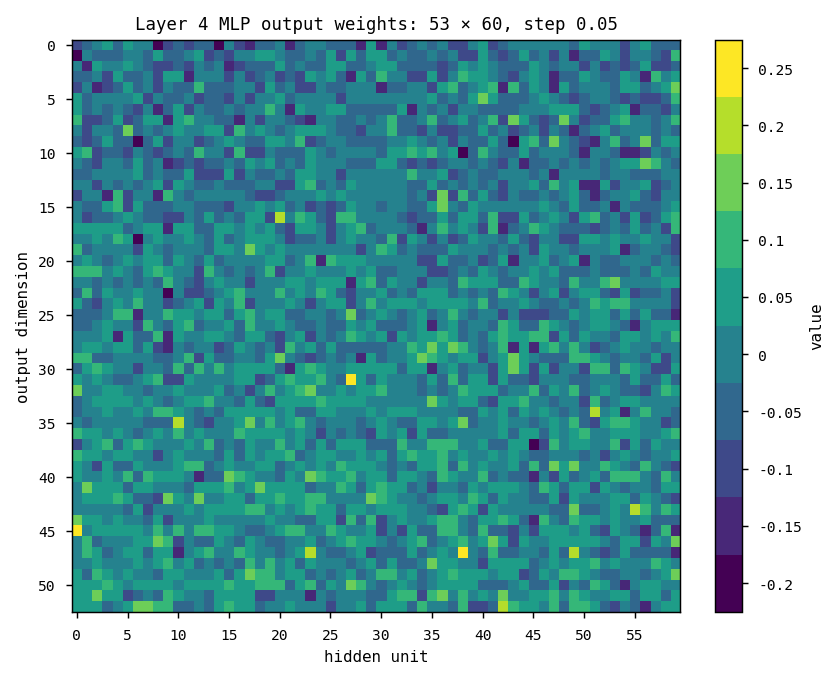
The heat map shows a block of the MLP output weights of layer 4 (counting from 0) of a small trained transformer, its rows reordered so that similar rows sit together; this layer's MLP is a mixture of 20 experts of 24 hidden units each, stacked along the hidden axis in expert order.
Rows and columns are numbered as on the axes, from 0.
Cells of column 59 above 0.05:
10
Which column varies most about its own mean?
9
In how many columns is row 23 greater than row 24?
19
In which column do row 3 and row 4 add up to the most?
59
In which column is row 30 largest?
43
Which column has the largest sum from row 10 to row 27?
36
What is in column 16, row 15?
0
